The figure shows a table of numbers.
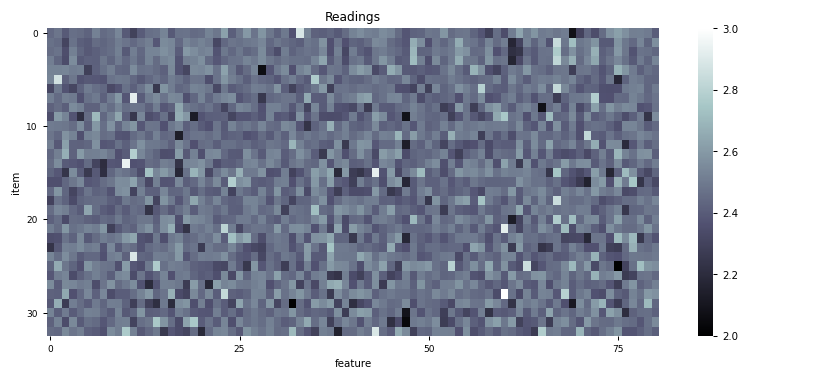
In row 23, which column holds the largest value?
37
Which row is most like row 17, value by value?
26
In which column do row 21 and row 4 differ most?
60
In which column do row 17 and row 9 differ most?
47
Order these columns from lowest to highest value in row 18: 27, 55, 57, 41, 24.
24, 41, 27, 55, 57
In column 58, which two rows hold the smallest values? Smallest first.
30, 0
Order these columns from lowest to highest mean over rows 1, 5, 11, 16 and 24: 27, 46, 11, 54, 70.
70, 27, 54, 46, 11
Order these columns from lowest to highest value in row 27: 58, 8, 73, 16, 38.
58, 73, 16, 8, 38
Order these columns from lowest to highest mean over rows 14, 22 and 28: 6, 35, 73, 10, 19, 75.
6, 73, 35, 19, 75, 10
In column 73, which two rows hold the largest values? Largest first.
29, 16
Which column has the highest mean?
67
